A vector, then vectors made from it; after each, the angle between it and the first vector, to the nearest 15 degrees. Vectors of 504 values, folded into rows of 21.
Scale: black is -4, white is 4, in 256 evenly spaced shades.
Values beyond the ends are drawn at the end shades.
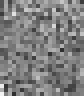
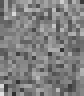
15 degrees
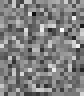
75 degrees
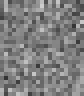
75 degrees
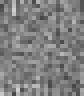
60 degrees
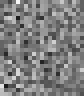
60 degrees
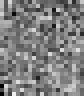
165 degrees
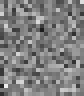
120 degrees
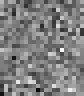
135 degrees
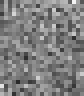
30 degrees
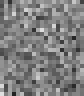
30 degrees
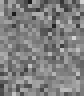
135 degrees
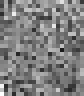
15 degrees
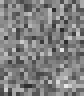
120 degrees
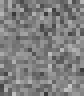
135 degrees
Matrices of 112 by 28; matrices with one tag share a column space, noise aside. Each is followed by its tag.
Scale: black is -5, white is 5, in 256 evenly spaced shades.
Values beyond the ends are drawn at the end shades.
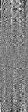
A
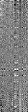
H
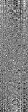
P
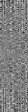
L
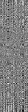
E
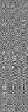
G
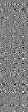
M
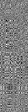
G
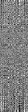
E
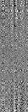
P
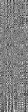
E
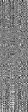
E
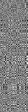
G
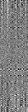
H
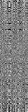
L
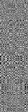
G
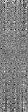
L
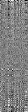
H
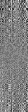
A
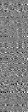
M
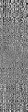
A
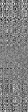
A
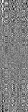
A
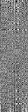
L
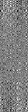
P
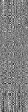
E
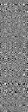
M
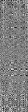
H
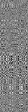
G
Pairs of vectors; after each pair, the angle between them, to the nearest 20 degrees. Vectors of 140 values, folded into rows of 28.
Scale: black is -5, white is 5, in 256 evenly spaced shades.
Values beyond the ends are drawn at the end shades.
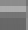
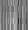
100 degrees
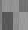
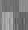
160 degrees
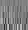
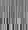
140 degrees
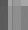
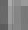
20 degrees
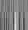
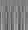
80 degrees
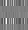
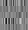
140 degrees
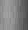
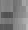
140 degrees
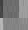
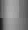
120 degrees
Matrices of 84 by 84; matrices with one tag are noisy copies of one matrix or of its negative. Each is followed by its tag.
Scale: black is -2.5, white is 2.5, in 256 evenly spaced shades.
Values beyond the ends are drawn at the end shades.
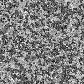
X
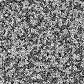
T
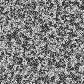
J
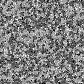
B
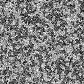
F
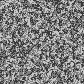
T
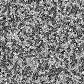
J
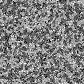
B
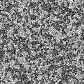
X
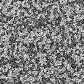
B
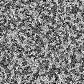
J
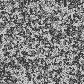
X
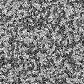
B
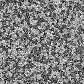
T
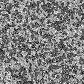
X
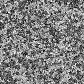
X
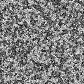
T
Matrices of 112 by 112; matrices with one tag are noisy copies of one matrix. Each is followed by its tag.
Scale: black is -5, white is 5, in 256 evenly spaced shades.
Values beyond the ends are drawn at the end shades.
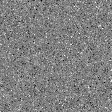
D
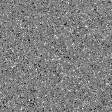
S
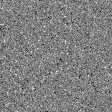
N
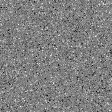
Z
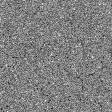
Z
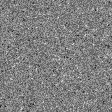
S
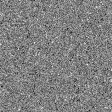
D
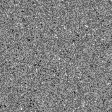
S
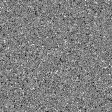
N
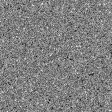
Z
